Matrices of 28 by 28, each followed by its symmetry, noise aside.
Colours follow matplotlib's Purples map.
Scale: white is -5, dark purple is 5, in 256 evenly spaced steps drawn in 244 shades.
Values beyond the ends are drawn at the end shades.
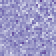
symmetric across the other diagonal.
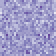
mirrored left to right.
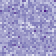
symmetric across the other diagonal.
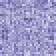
mirrored left to right.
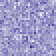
symmetric across the other diagonal.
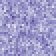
same after a half turn.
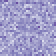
mirrored left to right.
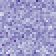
mirrored left to right.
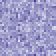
mirrored top to bottom.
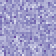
no symmetry.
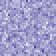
symmetric.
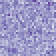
no symmetry.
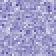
mirrored left to right.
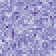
symmetric.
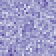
same after a half turn.
